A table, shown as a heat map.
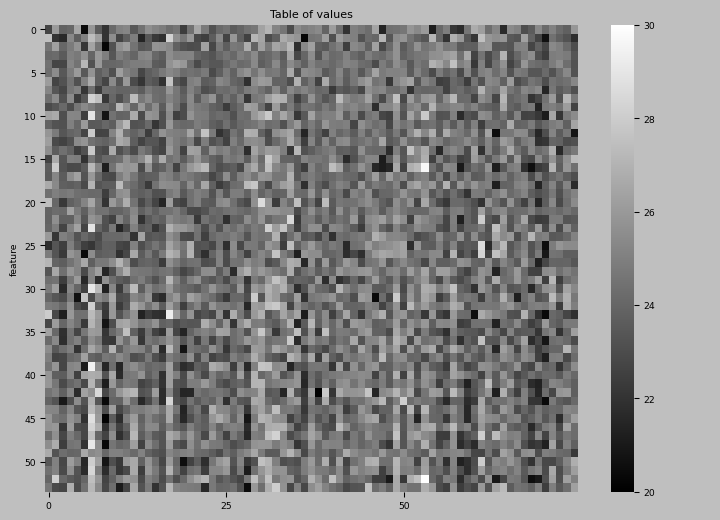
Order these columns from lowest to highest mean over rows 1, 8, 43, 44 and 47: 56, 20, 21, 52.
56, 21, 52, 20
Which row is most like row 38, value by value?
13
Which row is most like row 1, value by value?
33
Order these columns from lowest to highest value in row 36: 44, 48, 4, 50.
44, 48, 4, 50
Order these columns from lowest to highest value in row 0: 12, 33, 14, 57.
57, 12, 33, 14
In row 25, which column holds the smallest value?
70
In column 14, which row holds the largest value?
15
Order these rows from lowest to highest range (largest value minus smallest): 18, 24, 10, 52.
24, 18, 10, 52
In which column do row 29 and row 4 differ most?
5
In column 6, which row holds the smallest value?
25
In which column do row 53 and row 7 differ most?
28
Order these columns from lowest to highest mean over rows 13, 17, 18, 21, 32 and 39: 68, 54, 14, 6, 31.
14, 68, 54, 31, 6
